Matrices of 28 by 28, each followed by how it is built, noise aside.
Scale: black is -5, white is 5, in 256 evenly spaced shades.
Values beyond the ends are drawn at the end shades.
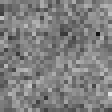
smooth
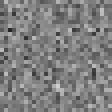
low rank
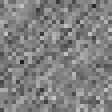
Hankel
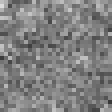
smooth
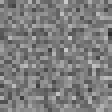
repeating columns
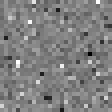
sparse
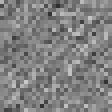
Hankel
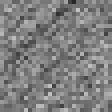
Hankel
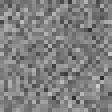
Hankel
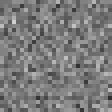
repeating columns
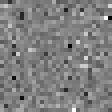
sparse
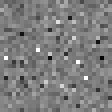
sparse
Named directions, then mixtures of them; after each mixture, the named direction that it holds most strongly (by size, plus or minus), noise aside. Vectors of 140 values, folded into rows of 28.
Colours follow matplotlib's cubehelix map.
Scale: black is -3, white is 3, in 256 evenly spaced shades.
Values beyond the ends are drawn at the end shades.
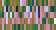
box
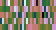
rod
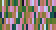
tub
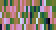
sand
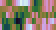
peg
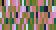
tub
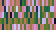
box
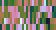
sand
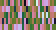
rod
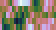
peg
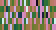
rod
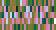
box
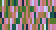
tub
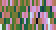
sand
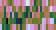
peg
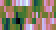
peg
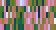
box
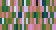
rod
